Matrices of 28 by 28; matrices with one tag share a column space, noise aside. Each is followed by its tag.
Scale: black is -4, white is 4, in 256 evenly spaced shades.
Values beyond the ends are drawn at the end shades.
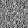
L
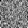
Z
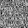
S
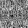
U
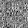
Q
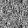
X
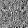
Q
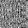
Z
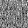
S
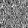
L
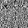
L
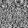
L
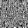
U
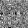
S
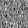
U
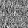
X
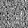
S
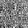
Q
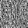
Z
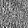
U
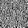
Q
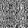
Q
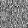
L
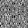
Z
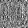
Z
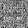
Q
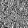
U
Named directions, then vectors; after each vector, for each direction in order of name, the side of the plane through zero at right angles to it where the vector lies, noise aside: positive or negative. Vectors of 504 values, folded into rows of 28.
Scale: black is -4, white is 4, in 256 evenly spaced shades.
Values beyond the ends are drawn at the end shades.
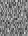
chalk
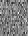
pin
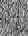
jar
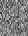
positive, positive, negative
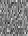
positive, positive, positive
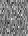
positive, positive, positive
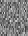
positive, positive, negative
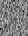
positive, negative, negative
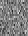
positive, negative, positive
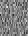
negative, positive, positive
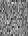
negative, negative, negative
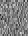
negative, positive, positive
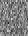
positive, positive, positive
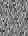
positive, negative, negative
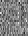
negative, negative, positive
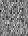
negative, negative, negative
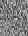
negative, positive, negative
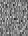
positive, negative, negative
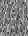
positive, positive, positive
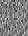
positive, negative, negative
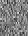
positive, negative, positive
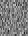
negative, positive, positive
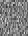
positive, negative, negative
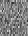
positive, positive, positive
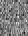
negative, negative, positive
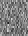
positive, positive, positive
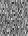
positive, positive, positive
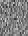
positive, negative, negative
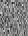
negative, positive, positive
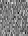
negative, positive, negative
